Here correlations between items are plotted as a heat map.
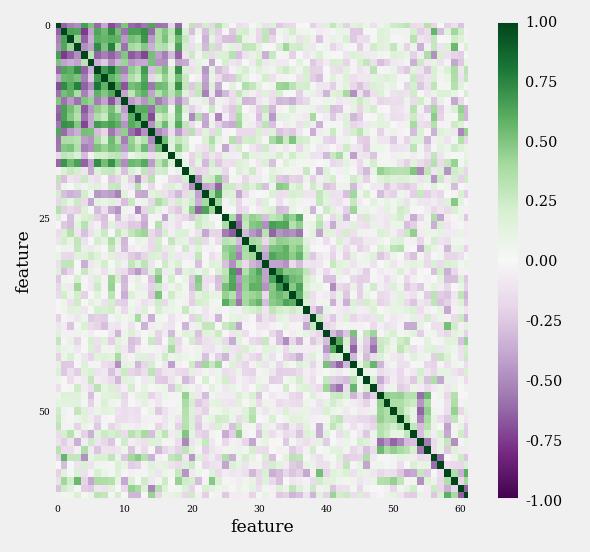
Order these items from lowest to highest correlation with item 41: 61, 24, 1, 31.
1, 24, 31, 61
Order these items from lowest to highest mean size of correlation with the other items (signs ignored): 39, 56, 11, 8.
39, 56, 11, 8
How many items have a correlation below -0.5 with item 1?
4
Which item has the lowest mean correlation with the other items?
10
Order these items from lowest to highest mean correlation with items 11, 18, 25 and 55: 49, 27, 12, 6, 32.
32, 27, 49, 6, 12
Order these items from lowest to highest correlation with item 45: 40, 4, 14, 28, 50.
28, 50, 40, 4, 14
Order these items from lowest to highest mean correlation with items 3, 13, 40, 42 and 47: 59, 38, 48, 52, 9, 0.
0, 38, 52, 48, 9, 59
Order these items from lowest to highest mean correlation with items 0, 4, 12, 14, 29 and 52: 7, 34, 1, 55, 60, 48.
1, 7, 60, 34, 48, 55
